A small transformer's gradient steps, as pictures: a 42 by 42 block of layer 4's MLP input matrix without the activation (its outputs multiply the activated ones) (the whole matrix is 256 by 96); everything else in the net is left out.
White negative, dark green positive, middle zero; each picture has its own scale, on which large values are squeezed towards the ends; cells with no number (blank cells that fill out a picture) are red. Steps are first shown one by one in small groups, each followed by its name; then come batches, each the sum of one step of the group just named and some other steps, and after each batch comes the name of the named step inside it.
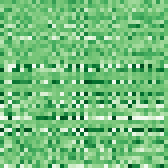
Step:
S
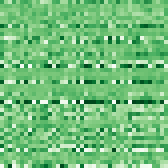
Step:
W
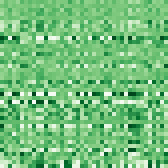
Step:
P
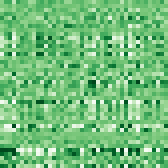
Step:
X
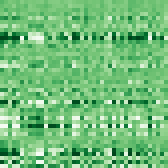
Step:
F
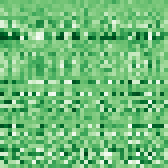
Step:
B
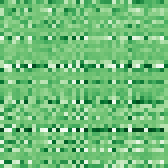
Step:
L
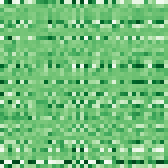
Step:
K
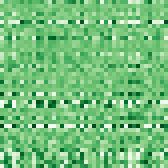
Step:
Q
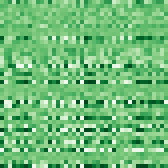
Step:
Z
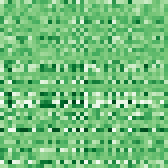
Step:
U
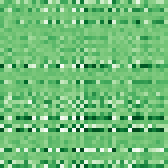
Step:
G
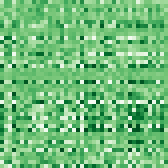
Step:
G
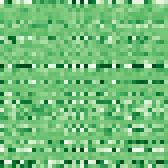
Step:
K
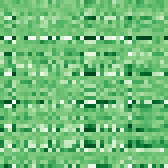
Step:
Z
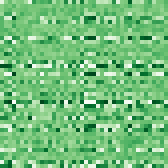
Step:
U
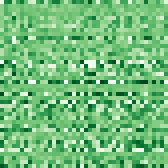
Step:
Z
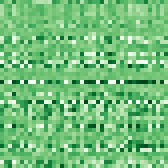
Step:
W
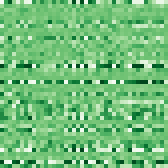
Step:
K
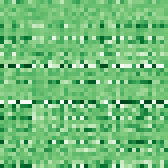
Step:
Z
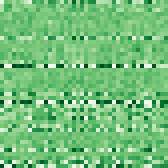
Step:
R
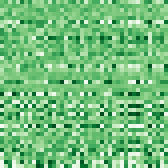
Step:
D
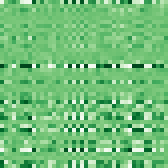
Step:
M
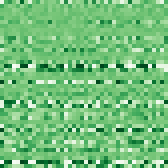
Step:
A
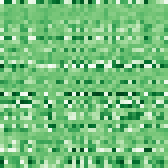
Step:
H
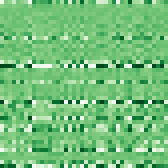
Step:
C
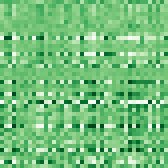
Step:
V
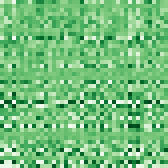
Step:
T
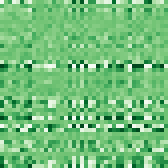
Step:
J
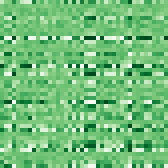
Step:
M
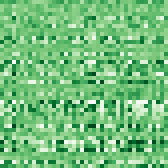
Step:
V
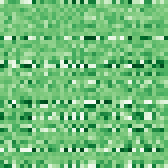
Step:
M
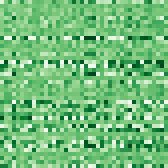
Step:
J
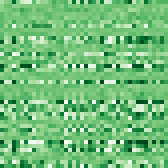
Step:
M
